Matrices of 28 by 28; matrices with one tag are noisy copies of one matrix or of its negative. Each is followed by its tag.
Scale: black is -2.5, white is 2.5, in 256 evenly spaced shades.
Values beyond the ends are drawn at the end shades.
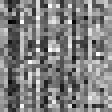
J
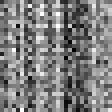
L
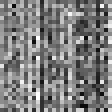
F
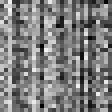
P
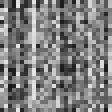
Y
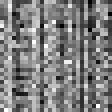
P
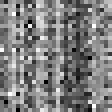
L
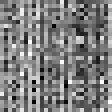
F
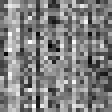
J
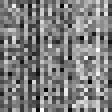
F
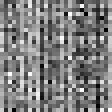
F
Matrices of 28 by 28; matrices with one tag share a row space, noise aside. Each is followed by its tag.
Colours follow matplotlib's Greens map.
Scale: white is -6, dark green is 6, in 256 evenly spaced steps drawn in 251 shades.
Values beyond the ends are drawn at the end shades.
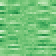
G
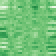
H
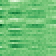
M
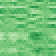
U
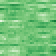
G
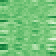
H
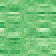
G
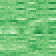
U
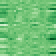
H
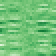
G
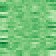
H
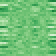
H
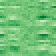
G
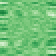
H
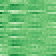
M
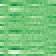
M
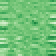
H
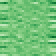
H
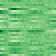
M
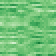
U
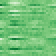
M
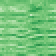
U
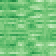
U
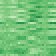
U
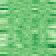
H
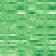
U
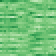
U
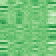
H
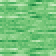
U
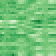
U
